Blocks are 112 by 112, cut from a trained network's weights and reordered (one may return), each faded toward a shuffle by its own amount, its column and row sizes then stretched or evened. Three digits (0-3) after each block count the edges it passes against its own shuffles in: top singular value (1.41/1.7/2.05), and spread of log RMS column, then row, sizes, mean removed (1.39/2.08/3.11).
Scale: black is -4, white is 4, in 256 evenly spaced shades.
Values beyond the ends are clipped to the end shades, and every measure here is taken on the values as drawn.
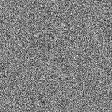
1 0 0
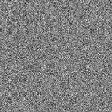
3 1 1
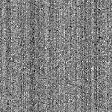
3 1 1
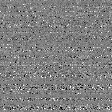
0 0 3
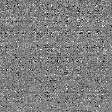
1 2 2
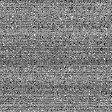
3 2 0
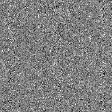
0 2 0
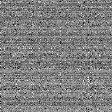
3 2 1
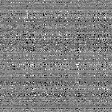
3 2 3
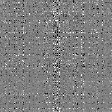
1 3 2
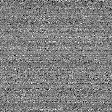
2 0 2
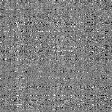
1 1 3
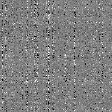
1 3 1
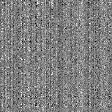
3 2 2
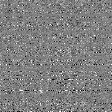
0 1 3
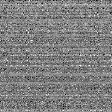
3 1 2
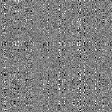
3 3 2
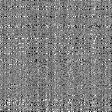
3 1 3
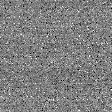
0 1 1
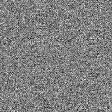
2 1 1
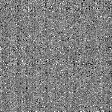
1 0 2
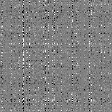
2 3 2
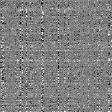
2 3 1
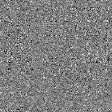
0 2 2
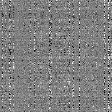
2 3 0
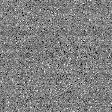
0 1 0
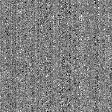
1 2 0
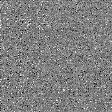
0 1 0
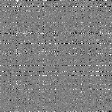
2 2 3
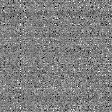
1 2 1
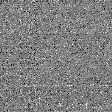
0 1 1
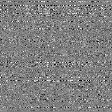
1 1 3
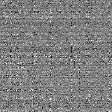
2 2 2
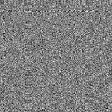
3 1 2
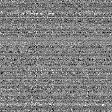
3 1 2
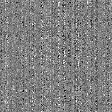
2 3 1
